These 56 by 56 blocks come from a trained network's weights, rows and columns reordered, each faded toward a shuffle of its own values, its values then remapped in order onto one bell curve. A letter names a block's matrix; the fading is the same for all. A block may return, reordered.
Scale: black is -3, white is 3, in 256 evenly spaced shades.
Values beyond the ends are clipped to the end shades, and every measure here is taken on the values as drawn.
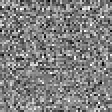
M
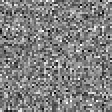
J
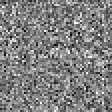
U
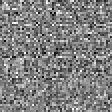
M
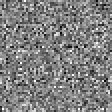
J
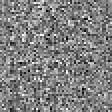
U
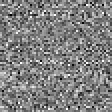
M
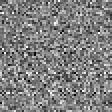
M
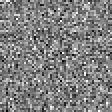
U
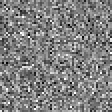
J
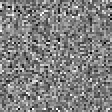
J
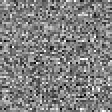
M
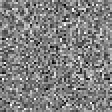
J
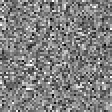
U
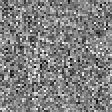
U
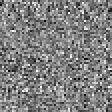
J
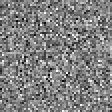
U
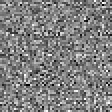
J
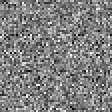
J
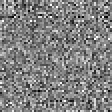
M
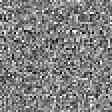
J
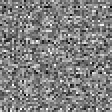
M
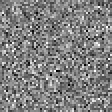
U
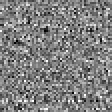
M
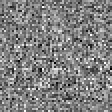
M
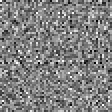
J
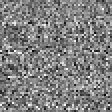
M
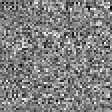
M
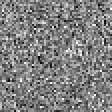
U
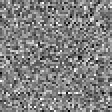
J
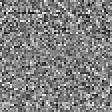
J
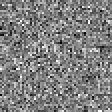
J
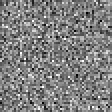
J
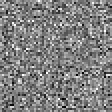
J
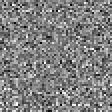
M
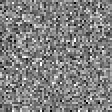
U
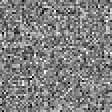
U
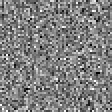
U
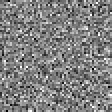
J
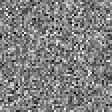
U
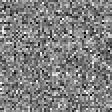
U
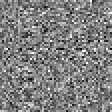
M
